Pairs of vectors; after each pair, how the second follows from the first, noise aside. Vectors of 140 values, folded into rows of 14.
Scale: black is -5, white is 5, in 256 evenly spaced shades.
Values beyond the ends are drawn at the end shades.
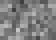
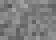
negated, shrunk.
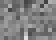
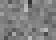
reversed, negated, partly zeroed.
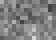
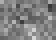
copied.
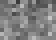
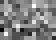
wrapped around, scaled up.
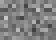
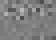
reversed, negated, partly zeroed.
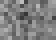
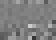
reversed, negated, partly zeroed.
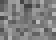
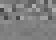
reversed, negated, partly zeroed.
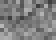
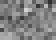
copied.
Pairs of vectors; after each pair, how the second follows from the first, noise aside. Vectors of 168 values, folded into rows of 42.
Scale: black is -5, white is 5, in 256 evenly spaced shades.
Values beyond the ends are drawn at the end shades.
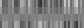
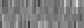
partly zeroed.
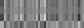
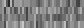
shuffled.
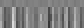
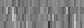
partly zeroed.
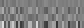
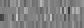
wrapped around, negated, partly zeroed.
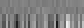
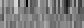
reversed.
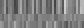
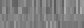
shrunk.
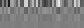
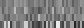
reversed.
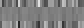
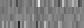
partly zeroed.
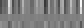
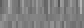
shrunk.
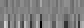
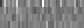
reversed, negated, partly zeroed.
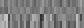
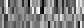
reversed, scaled up.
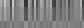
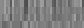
shrunk.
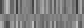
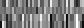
reversed, scaled up.
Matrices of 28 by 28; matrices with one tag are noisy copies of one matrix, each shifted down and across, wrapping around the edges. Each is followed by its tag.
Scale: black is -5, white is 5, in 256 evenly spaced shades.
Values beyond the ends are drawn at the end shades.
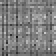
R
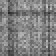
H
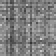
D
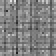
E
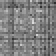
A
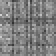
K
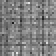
E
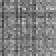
K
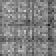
H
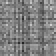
A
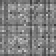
K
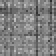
K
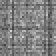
D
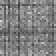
R
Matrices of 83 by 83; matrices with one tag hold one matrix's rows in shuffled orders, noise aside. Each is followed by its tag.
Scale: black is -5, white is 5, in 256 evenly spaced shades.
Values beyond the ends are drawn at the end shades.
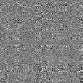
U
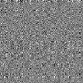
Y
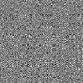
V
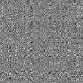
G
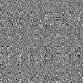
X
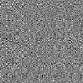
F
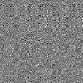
V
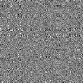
X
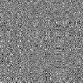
X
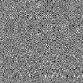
V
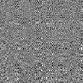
U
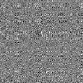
U
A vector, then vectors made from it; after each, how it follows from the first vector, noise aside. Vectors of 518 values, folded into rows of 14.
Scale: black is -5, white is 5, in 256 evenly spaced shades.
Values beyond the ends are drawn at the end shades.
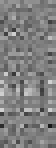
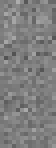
wrapped around, shrunk.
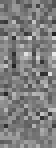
reversed.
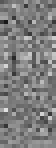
reversed.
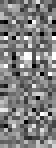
reversed, scaled up.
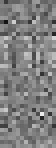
reversed.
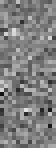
sign-scrambled.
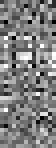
reversed, scaled up.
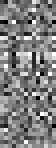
reversed, scaled up.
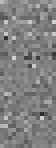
reversed, negated, partly zeroed.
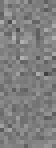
wrapped around, shrunk.
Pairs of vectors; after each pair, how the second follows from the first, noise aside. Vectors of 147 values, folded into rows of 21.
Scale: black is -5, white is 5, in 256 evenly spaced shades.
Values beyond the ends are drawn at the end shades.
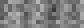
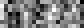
negated, scaled up.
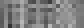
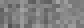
shrunk.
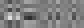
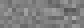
reversed, negated, shrunk.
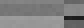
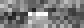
wrapped around, negated, scaled up.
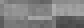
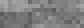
reversed, negated, shrunk.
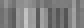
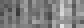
wrapped around.
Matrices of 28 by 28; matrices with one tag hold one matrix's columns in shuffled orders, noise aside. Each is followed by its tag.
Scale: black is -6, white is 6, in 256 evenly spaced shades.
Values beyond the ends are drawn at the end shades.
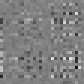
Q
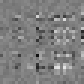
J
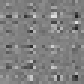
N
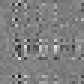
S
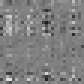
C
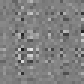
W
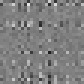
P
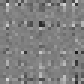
P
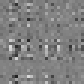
S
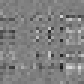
J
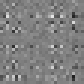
N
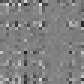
P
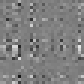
S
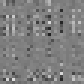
C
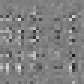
J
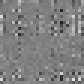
C
